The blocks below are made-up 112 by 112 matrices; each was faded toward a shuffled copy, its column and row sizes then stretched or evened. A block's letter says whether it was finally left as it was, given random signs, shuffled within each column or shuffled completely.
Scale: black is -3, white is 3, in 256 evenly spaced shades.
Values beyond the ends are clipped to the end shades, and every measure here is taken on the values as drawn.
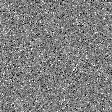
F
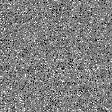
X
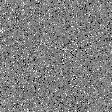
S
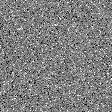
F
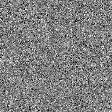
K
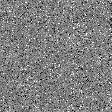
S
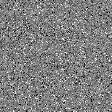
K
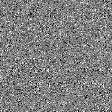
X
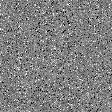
S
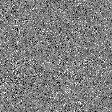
K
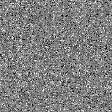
X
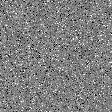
F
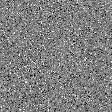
S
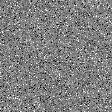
S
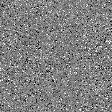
K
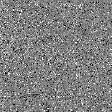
K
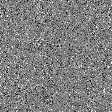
K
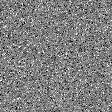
F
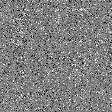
K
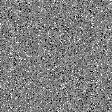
S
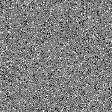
S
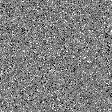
S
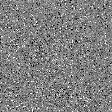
K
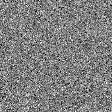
S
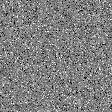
F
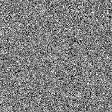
X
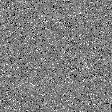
K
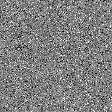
S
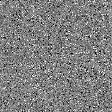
K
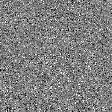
X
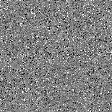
K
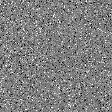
S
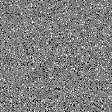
X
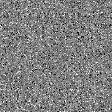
X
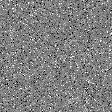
S
